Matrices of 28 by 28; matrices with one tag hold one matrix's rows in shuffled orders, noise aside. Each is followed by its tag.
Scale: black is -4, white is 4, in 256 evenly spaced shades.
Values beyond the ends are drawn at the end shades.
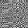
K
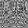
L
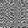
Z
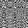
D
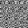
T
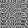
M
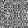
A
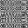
M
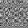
T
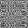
M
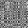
A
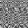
T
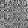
A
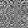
Z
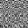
T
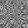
Z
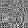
K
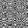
D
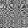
Z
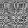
L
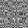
L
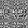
L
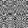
D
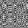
D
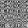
A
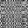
M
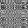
M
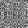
A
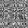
L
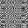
M
